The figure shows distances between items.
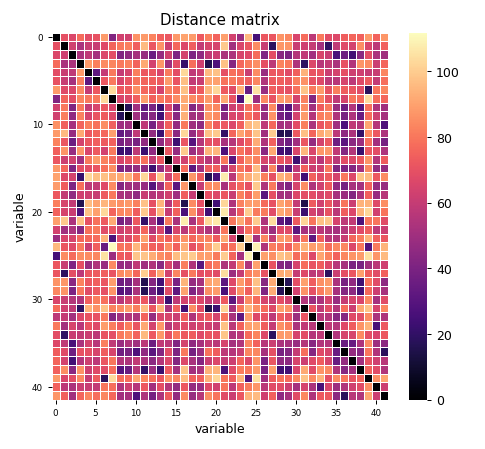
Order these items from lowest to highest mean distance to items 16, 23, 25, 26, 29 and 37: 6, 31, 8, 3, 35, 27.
35, 8, 3, 31, 27, 6
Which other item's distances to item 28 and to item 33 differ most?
11
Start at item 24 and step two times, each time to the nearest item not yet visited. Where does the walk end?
6
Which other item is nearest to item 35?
2
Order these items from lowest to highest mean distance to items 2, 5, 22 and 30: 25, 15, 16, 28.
15, 28, 16, 25
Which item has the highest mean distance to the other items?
25
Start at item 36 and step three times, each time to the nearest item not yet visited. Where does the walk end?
12
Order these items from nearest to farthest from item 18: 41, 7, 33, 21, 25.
41, 33, 21, 7, 25
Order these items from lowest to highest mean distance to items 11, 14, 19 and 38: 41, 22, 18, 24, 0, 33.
22, 18, 41, 33, 0, 24
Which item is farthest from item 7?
24
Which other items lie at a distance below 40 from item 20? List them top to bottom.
3, 16, 19, 31
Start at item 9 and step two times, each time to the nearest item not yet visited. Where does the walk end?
13
